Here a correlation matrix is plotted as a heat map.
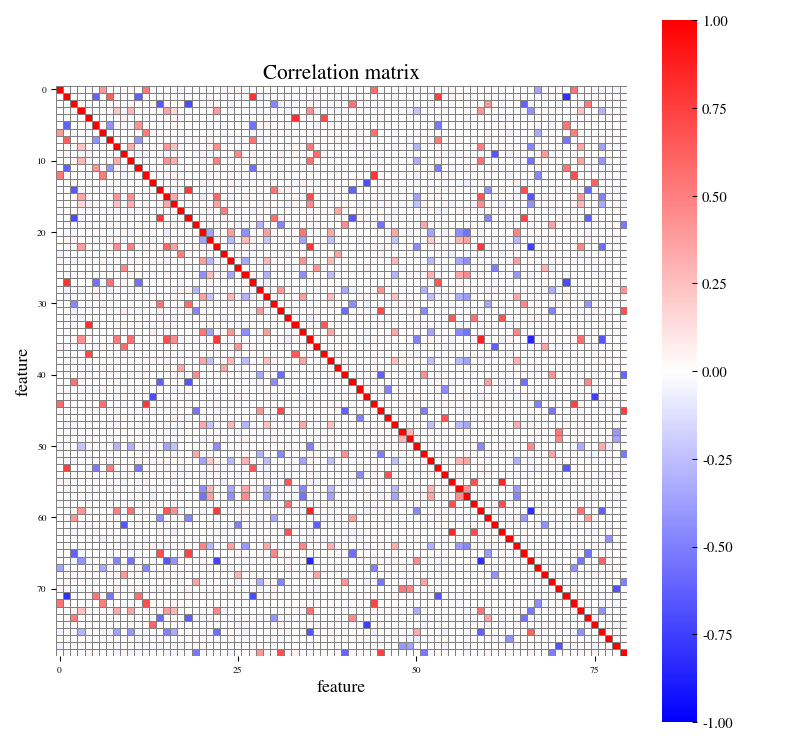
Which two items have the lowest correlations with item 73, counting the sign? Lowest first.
66, 76
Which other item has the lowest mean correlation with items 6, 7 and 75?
43
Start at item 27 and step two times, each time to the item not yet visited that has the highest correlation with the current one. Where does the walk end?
53
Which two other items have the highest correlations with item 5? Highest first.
71, 11
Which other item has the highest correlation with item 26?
57
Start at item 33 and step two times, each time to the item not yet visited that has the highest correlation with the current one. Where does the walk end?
37
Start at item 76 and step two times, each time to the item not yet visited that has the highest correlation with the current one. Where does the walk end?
50
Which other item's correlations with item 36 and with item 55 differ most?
62
